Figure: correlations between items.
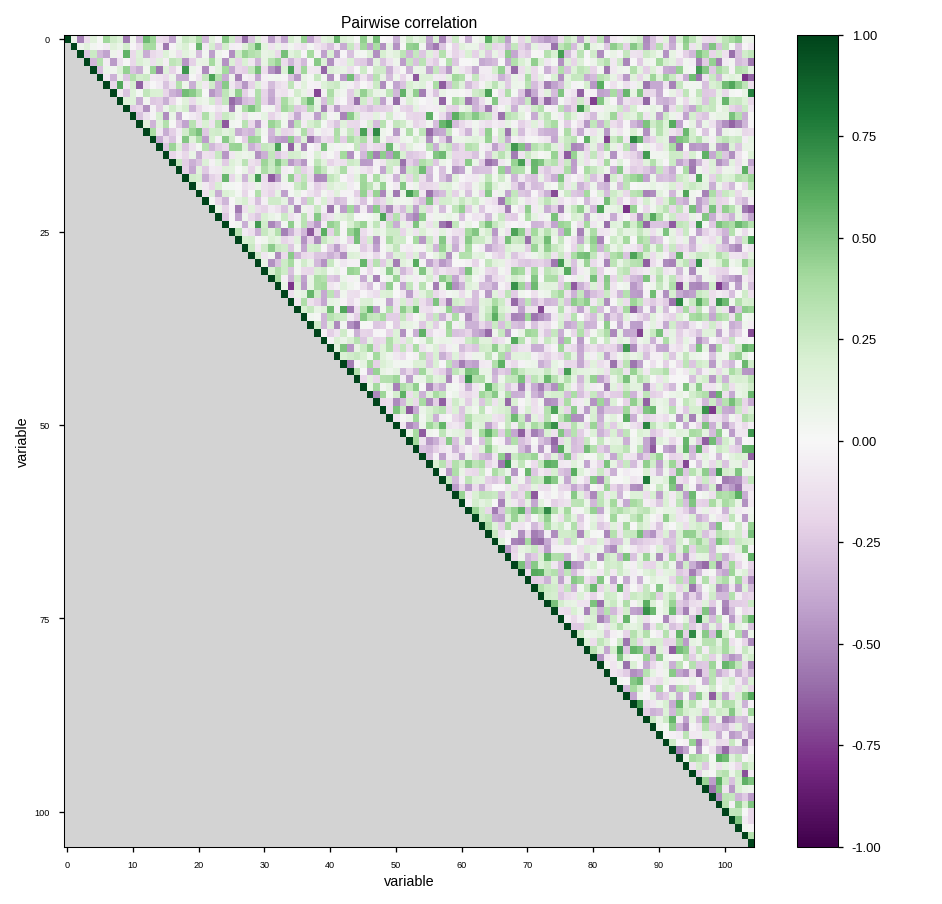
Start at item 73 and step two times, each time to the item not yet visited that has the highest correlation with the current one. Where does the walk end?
44
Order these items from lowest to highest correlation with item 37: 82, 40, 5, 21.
5, 40, 21, 82
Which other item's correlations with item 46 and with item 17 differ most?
51
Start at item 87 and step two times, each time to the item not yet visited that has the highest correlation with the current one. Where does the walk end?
13
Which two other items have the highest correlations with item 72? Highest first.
69, 16
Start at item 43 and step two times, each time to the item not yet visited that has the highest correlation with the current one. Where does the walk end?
68
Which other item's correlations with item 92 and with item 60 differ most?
100
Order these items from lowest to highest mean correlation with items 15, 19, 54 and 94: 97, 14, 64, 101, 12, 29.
101, 14, 29, 64, 97, 12
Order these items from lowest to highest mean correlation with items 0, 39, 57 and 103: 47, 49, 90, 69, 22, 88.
22, 47, 90, 88, 69, 49
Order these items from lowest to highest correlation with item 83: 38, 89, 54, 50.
38, 54, 50, 89
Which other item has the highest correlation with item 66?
42
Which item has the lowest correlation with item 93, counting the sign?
32
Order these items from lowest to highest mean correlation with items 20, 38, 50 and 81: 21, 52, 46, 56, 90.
46, 21, 56, 52, 90
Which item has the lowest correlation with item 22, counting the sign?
85
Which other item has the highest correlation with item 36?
65
